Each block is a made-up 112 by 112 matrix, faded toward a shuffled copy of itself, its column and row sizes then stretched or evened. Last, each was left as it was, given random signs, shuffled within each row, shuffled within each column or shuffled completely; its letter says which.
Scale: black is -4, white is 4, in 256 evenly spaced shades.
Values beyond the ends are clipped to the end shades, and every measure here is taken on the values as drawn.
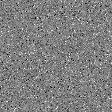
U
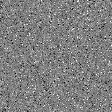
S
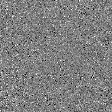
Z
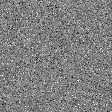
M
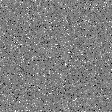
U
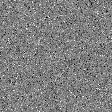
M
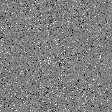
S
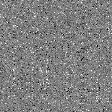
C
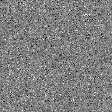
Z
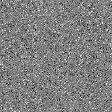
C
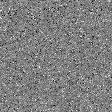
M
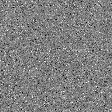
U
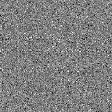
C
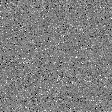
U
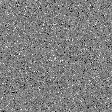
U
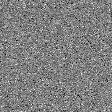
U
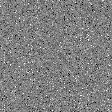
S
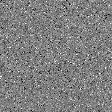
U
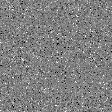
Z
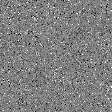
Z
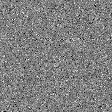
U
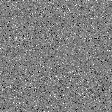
U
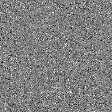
Z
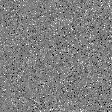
S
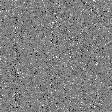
S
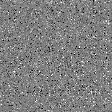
Z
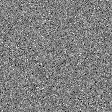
M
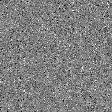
S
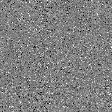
Z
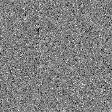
S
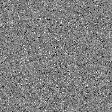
Z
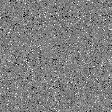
C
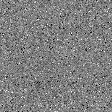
U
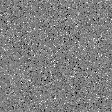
S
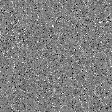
S
